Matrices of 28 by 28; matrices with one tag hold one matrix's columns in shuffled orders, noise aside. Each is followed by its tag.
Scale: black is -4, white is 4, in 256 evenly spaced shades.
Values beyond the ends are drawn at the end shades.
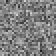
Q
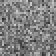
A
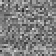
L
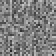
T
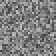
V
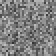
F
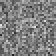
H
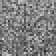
A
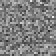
L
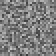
H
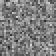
F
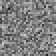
V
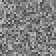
V
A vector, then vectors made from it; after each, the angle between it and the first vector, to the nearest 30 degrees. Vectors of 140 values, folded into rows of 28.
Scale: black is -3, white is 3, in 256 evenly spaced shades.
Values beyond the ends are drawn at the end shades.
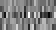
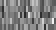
60 degrees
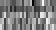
120 degrees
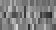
30 degrees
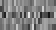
30 degrees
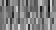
90 degrees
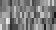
120 degrees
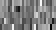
90 degrees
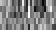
60 degrees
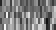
60 degrees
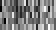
90 degrees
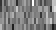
90 degrees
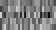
30 degrees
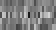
150 degrees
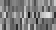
150 degrees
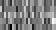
120 degrees
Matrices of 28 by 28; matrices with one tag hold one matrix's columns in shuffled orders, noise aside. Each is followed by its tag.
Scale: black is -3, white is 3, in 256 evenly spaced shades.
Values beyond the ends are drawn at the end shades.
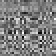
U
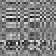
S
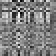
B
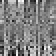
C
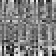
C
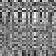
B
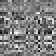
U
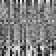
C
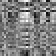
B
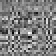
U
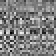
U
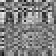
B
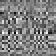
U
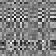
S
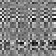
S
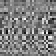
U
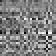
U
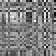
B
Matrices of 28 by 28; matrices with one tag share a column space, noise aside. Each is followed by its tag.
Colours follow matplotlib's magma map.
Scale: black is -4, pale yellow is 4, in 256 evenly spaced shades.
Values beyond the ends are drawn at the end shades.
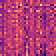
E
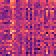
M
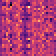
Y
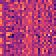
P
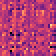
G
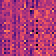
M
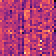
M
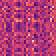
Y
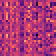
Y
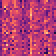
M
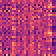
E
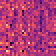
G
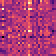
P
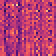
E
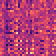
M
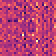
Y
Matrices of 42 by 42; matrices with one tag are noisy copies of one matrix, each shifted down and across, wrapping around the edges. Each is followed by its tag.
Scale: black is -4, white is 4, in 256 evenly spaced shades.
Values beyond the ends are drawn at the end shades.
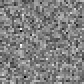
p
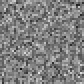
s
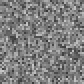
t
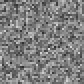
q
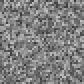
s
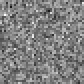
t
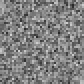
p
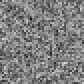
q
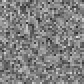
p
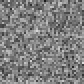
s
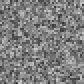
p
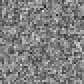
s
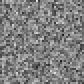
p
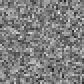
p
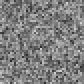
q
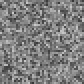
t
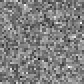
p
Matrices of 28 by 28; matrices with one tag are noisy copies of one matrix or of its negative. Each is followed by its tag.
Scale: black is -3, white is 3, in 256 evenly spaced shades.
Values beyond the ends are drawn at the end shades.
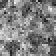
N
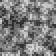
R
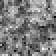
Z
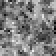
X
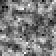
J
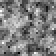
R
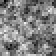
N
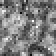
R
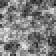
N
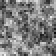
X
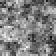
N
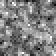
X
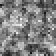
R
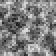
R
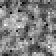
R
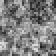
Z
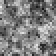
Z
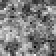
N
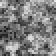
N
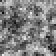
R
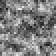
J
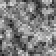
X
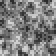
X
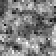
J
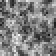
X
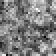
Z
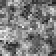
N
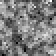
X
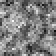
R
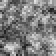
N
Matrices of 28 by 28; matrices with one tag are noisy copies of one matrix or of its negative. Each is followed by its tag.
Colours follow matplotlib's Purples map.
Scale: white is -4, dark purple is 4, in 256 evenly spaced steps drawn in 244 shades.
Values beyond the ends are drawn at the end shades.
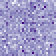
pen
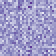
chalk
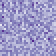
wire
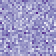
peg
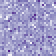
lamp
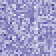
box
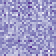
chalk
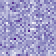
pen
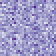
box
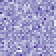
peg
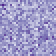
box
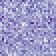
wire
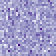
lamp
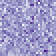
wire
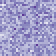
box
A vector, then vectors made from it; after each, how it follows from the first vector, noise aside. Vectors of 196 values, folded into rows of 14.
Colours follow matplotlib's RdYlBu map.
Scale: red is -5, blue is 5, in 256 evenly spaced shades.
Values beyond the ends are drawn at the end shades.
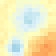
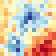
scaled up.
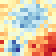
scaled up.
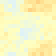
wrapped around, shrunk.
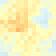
wrapped around, shrunk.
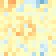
wrapped around, negated, partly zeroed.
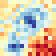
scaled up.
